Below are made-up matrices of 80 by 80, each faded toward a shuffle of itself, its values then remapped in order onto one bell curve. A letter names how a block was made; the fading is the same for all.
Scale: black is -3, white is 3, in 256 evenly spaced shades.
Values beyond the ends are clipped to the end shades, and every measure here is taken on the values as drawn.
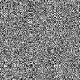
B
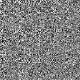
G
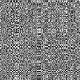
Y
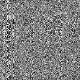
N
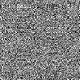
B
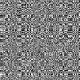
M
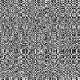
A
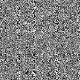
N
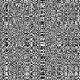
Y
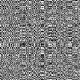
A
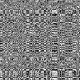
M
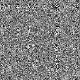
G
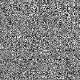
G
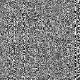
N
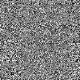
G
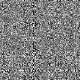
N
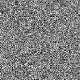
B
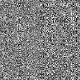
N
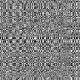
M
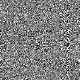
G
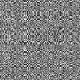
A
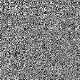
G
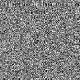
B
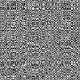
A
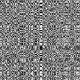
Y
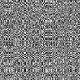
Y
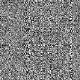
N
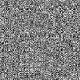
B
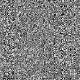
N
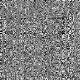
N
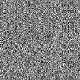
B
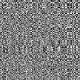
Y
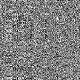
B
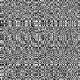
M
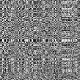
A
